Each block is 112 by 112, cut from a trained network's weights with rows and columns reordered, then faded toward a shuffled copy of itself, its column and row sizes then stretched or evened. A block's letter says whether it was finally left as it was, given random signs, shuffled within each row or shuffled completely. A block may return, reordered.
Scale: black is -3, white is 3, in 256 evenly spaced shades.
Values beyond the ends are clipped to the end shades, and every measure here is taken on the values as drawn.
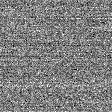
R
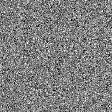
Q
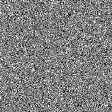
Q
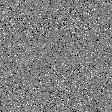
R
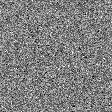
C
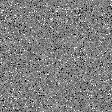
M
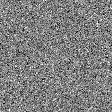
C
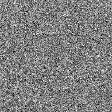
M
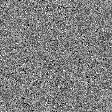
M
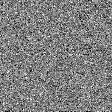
R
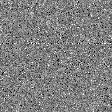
M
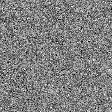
M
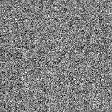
Q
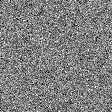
C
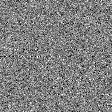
R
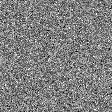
C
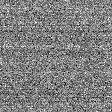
R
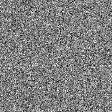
M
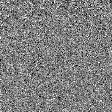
M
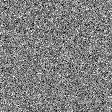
C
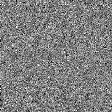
Q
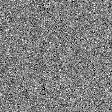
M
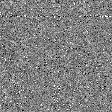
M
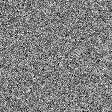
C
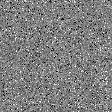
M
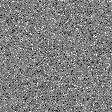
C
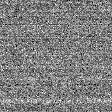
Q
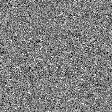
M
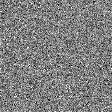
M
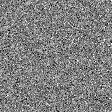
C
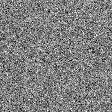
R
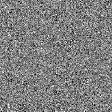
Q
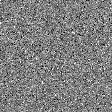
R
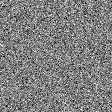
C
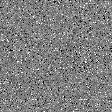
M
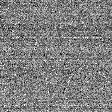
Q
